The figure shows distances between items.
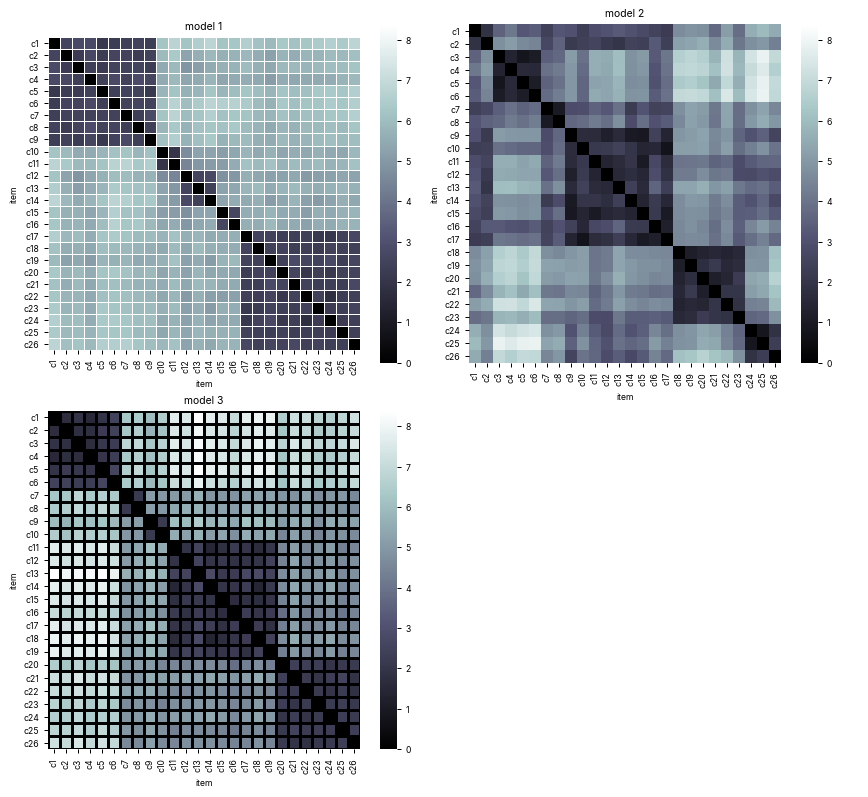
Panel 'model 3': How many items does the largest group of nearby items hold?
9
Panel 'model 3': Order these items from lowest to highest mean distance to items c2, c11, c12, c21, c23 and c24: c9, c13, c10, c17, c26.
c26, c17, c13, c10, c9
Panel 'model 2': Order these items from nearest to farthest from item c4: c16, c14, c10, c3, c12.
c3, c16, c10, c14, c12
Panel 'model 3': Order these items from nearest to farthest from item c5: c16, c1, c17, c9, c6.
c1, c6, c9, c16, c17
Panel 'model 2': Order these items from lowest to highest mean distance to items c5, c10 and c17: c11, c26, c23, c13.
c11, c13, c23, c26
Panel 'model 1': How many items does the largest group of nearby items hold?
10
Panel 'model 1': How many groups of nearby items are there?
5
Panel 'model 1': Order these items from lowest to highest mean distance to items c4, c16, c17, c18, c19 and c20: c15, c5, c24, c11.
c24, c15, c5, c11
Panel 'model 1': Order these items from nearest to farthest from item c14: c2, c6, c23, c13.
c13, c23, c2, c6
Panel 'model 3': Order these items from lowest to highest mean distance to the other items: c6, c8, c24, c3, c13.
c24, c13, c8, c6, c3
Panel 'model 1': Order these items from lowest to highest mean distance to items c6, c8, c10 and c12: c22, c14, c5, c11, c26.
c5, c11, c14, c22, c26
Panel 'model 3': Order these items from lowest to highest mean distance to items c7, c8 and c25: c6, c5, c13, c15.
c15, c13, c6, c5
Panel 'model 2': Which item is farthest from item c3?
c25
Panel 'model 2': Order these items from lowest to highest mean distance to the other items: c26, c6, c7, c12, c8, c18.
c12, c7, c8, c18, c26, c6
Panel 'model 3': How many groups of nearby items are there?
5
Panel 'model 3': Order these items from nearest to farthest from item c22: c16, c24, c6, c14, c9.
c24, c16, c14, c9, c6
